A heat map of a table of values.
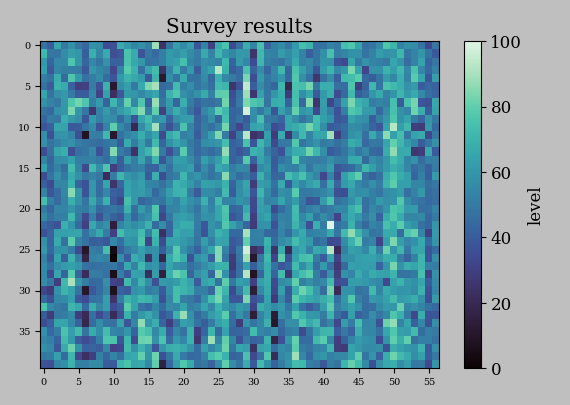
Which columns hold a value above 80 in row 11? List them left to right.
25, 29, 41, 49
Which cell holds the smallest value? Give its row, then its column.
26, 10
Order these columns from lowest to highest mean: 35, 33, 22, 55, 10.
10, 33, 55, 22, 35
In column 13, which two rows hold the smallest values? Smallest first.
10, 13
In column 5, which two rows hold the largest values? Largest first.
7, 35
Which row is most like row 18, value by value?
2
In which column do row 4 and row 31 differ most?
39
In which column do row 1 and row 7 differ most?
30
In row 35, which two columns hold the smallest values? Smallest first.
22, 37
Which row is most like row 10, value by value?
13
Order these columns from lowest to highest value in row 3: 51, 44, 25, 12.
51, 12, 44, 25
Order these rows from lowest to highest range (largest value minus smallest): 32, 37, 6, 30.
32, 37, 6, 30
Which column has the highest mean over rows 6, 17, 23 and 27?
29
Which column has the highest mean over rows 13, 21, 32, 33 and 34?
50
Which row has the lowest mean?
33
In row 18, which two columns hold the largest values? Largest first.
4, 36
